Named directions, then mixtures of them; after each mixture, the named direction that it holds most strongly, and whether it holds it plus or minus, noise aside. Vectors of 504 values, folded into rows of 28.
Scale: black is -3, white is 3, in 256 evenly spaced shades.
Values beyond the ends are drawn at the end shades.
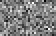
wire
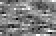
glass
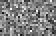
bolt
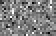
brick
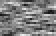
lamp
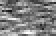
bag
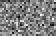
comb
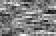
lamp, plus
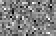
brick, minus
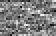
comb, plus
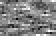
glass, plus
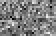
brick, minus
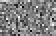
comb, minus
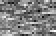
lamp, minus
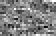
glass, plus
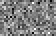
brick, minus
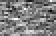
bag, plus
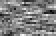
lamp, plus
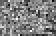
bolt, plus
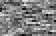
lamp, minus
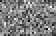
wire, plus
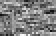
lamp, plus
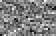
wire, minus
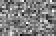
bolt, plus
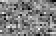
glass, minus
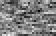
lamp, minus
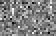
brick, plus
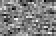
lamp, plus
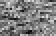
bag, minus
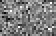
wire, plus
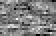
glass, minus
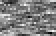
lamp, minus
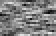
lamp, plus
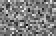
comb, minus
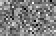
bolt, minus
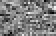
lamp, plus
